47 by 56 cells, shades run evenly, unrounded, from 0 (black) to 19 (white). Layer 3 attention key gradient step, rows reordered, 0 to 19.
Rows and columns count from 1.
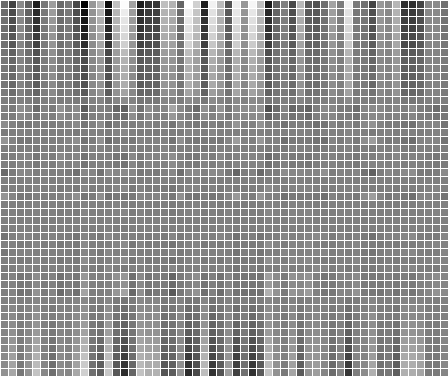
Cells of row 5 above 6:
46
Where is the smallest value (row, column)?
1, 11
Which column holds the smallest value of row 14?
34
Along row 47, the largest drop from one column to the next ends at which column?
27
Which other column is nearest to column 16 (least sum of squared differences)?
24
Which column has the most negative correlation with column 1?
49
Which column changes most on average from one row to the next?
16
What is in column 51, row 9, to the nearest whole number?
7
